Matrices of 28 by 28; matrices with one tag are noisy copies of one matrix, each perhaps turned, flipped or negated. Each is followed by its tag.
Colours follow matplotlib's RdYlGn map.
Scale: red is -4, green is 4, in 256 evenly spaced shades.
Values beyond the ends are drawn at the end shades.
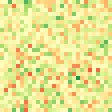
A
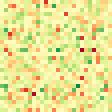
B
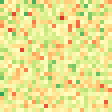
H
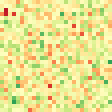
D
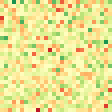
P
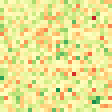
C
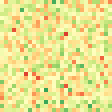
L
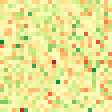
L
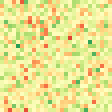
A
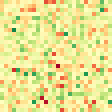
L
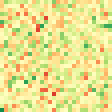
A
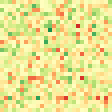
D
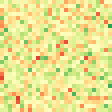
C
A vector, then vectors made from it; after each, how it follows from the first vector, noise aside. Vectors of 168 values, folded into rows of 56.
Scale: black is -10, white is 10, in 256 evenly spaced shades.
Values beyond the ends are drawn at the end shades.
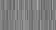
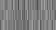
negated.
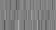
reversed, partly zeroed.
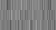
wrapped around, negated, partly zeroed.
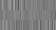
negated, partly zeroed.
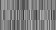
wrapped around, negated, scaled up.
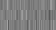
wrapped around, negated, partly zeroed.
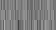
reversed, negated.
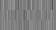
negated, partly zeroed.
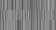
reversed, negated.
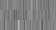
reversed, partly zeroed.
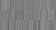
wrapped around, shrunk.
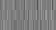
negated, partly zeroed.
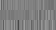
reversed, negated, partly zeroed.
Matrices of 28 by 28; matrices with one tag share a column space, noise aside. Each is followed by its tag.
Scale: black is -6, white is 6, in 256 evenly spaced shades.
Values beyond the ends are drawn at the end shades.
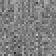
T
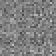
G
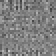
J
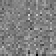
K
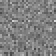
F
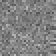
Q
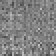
K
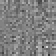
T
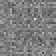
G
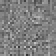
T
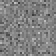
G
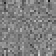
F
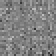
K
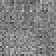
T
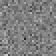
Q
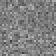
Q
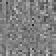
J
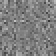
F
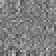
F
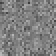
F
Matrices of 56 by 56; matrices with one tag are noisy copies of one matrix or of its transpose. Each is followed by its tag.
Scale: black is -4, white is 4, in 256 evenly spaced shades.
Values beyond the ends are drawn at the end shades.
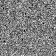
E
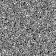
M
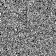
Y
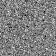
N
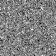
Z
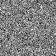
Z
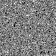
M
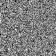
Y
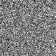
Y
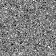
N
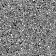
N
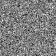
M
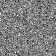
Y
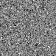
N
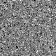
Y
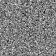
N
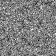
Z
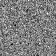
N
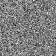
N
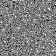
Y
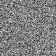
Y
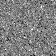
Z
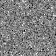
E
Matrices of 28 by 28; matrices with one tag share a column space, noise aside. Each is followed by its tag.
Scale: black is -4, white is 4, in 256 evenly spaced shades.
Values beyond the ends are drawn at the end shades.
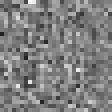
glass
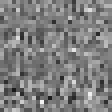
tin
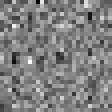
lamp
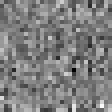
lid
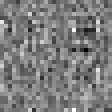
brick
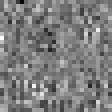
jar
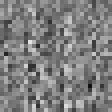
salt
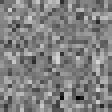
lamp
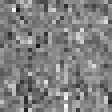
tin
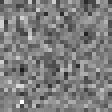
glass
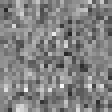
salt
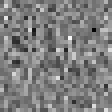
brick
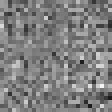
glass
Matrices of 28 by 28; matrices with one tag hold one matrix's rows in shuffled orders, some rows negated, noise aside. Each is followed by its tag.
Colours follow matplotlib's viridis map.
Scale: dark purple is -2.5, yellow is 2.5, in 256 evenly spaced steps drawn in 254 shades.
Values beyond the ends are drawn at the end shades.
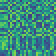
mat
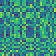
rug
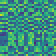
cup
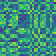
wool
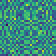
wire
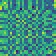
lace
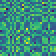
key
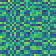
key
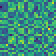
cup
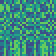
rug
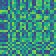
mat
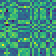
wool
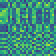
mat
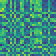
key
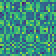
rug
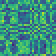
wool
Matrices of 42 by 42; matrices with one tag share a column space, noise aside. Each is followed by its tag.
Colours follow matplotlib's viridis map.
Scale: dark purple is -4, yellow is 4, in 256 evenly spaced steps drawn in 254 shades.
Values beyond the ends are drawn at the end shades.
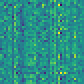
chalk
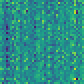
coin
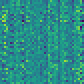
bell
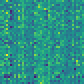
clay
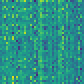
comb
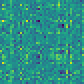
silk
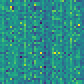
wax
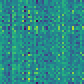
bell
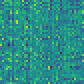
coin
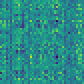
silk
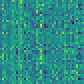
silk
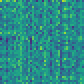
comb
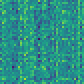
coin
